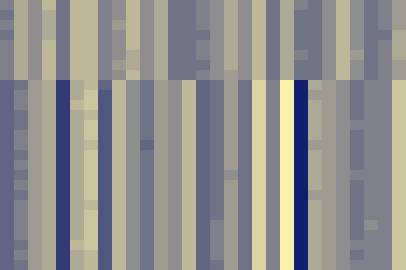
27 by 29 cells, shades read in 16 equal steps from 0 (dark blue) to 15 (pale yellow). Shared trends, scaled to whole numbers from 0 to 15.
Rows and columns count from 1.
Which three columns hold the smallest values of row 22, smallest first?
22, 5, 8
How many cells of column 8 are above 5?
8
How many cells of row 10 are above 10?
6
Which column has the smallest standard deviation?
28
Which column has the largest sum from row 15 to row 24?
21
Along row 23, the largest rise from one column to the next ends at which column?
23
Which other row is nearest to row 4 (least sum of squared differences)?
2
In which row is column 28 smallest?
4
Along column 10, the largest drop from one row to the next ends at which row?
9
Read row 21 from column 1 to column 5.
5 7 9 10 2
